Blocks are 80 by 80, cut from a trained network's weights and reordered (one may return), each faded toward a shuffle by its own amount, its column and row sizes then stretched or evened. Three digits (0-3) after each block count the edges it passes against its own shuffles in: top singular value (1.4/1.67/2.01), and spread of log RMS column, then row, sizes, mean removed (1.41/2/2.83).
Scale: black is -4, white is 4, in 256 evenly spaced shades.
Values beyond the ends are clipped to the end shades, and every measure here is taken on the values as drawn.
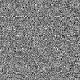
3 0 1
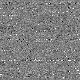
1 0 2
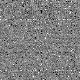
1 1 1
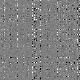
2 3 2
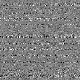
2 0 3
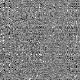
2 2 0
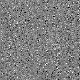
1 2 0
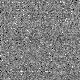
1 0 0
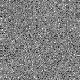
2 0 0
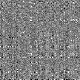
2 1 2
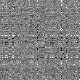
3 2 1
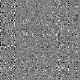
2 3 2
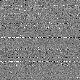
3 0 2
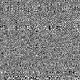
2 0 2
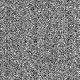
2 0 0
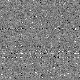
1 1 2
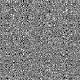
3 2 1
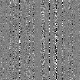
2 3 0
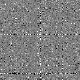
2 2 2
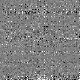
1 2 3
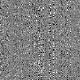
2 3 1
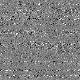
0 0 3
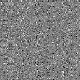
2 2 0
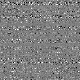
1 1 3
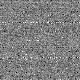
2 0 1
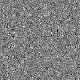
1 2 1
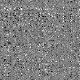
0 2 2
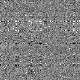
3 2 1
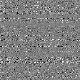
1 1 3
